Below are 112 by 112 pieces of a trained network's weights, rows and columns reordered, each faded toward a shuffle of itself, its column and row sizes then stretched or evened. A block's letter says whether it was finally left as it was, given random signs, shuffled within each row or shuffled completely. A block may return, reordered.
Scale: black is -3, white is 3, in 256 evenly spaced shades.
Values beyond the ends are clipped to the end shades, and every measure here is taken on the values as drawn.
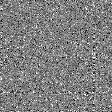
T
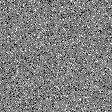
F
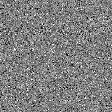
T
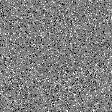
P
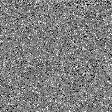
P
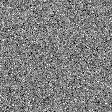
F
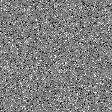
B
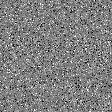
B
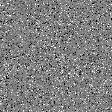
P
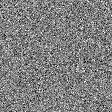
F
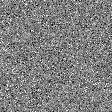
F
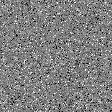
B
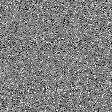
B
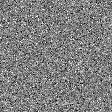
F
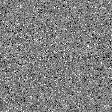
P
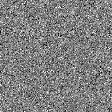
T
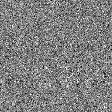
T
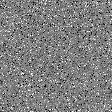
B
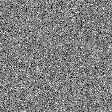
P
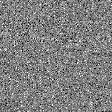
T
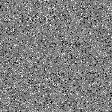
P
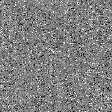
T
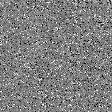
P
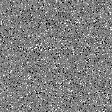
T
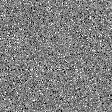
B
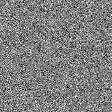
T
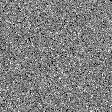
F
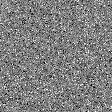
F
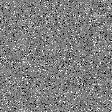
T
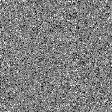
T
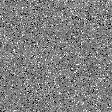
P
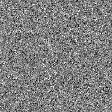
T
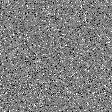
B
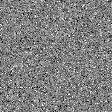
P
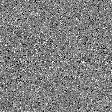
P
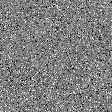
F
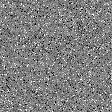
F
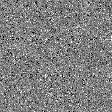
T
